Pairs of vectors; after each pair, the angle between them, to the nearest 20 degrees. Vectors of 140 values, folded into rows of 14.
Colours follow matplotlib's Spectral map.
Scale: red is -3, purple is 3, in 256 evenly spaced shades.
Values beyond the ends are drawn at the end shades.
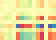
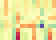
60 degrees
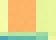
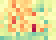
40 degrees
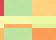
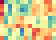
40 degrees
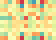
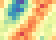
100 degrees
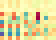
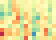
120 degrees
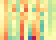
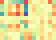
120 degrees
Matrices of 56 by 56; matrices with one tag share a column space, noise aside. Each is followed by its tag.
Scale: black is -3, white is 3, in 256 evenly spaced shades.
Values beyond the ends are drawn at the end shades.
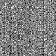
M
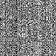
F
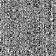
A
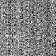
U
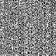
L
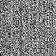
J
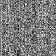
A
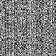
J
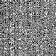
L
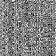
L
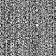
U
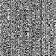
F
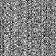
U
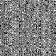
A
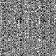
J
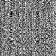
L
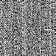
L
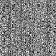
A
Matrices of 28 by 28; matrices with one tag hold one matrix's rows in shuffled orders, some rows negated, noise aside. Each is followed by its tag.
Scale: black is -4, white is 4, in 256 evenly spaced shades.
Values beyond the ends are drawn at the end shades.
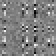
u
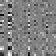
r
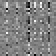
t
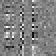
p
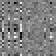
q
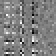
p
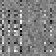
q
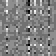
t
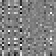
q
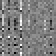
q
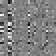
r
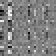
r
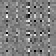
t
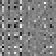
q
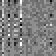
q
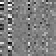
r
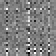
t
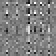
t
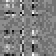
p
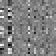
r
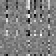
t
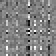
t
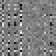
q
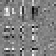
p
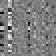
r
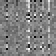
t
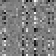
u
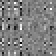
q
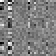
r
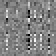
t
